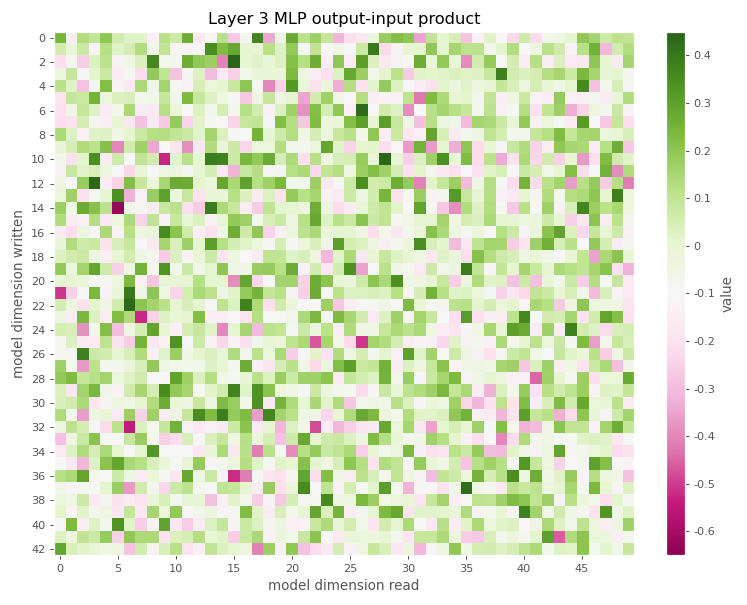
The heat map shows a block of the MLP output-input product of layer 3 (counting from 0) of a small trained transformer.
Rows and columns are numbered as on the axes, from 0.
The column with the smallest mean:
5
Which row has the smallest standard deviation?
8
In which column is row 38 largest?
23
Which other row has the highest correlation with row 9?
14
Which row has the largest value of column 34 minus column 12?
13
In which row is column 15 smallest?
36
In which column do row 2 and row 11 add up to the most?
26
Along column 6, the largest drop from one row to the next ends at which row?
32
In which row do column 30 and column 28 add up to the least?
9
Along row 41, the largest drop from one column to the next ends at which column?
43
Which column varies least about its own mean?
42
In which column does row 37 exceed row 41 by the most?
35
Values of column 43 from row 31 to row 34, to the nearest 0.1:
-0.3 0.2 -0.1 0.3
